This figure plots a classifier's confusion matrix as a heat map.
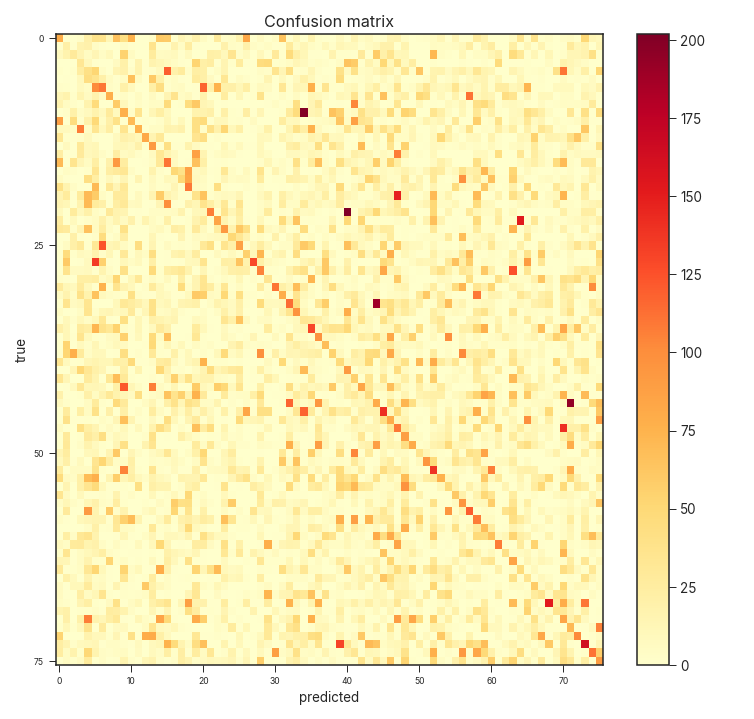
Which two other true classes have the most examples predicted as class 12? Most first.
72, 66
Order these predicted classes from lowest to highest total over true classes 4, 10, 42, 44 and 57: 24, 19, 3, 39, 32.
24, 3, 39, 19, 32
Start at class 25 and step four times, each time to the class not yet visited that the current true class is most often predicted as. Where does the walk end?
8
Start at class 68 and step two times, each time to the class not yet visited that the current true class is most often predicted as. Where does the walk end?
39
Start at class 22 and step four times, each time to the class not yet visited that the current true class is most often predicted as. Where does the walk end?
70
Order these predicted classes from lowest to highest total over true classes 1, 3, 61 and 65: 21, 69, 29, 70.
69, 21, 70, 29
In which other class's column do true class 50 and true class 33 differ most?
41
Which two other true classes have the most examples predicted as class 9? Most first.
42, 52
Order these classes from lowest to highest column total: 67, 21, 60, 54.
21, 67, 54, 60
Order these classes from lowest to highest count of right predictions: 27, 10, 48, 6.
10, 48, 6, 27
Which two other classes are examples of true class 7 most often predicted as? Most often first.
57, 45
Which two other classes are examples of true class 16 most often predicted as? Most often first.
18, 59
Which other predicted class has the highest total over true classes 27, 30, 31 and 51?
5
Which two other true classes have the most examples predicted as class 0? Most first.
10, 15
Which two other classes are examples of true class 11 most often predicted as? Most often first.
3, 35
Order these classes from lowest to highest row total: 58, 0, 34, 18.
34, 18, 0, 58
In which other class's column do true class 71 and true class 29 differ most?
75
